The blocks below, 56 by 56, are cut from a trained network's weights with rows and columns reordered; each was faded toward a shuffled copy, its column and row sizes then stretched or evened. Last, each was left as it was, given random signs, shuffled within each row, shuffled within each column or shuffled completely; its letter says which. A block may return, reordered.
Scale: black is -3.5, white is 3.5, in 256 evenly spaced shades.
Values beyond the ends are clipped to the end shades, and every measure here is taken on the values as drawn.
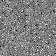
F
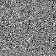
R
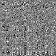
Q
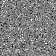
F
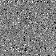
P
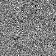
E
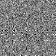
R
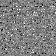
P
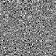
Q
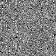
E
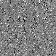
E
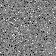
F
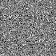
P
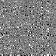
Q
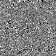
P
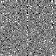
Q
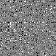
Q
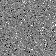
F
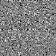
R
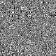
R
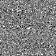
R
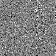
E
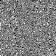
E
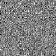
Q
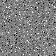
E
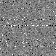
P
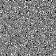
P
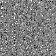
E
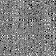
Q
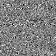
P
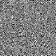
Q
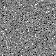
E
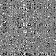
Q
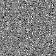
E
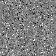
E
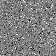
F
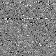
P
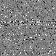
P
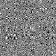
Q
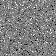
F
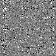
R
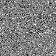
P
